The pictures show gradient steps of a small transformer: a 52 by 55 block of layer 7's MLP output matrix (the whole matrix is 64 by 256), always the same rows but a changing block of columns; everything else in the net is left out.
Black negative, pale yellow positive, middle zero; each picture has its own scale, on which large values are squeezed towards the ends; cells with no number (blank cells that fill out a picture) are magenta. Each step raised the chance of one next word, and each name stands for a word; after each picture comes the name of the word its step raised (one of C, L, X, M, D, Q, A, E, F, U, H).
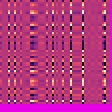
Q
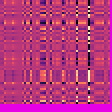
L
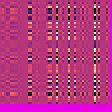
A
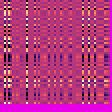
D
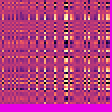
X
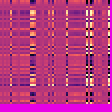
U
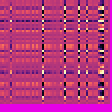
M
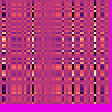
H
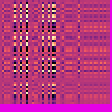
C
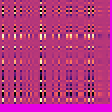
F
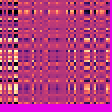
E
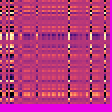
F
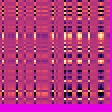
F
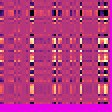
E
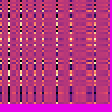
H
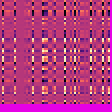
E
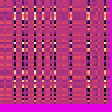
D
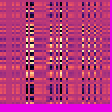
H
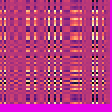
X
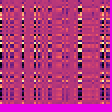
D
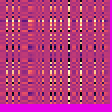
M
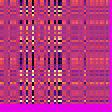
L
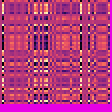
Q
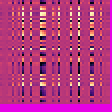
U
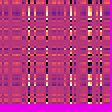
U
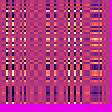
H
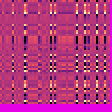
Q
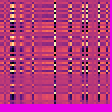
C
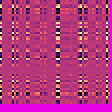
A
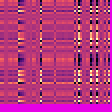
L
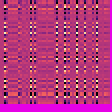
A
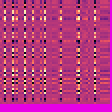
X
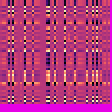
L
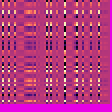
Q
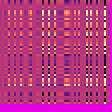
U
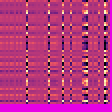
Q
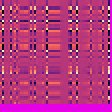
M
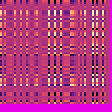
U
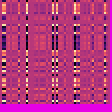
Q
